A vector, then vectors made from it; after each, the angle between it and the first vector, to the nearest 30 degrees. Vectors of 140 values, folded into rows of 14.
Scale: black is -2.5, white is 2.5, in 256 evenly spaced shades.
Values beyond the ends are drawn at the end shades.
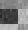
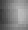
60 degrees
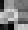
120 degrees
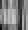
120 degrees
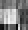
150 degrees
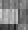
150 degrees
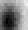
60 degrees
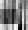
60 degrees
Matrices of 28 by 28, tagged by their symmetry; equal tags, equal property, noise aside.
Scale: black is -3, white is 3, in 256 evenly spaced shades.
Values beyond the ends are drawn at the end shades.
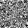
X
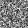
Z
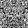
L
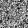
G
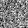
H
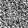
Z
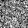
H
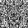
L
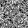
G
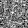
H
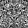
L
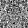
L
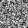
X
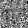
H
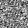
X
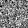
G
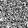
Z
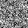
X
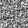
X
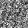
X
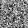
Z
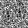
X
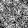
G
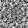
X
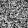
Z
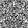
L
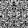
L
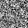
Z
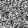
H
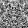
L
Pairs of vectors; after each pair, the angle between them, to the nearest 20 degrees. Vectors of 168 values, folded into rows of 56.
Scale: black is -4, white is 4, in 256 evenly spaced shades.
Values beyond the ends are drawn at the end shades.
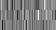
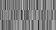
80 degrees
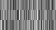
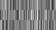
20 degrees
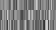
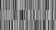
60 degrees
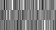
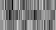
140 degrees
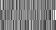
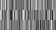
80 degrees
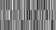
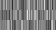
140 degrees
